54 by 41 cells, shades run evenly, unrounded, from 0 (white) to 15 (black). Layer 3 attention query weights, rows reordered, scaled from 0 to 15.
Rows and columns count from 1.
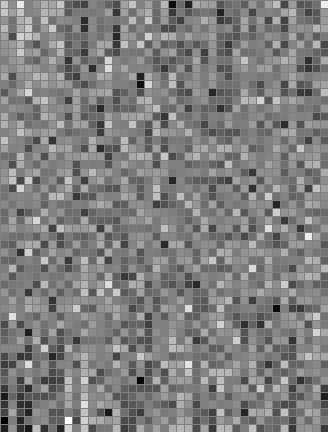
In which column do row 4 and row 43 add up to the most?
11
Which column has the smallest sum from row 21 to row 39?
34
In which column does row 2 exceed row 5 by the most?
22
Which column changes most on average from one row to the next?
36
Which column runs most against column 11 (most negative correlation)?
1
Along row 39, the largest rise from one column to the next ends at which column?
25
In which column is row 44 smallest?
6
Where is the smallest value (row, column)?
53, 9
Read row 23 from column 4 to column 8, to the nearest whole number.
3 11 8 7 10
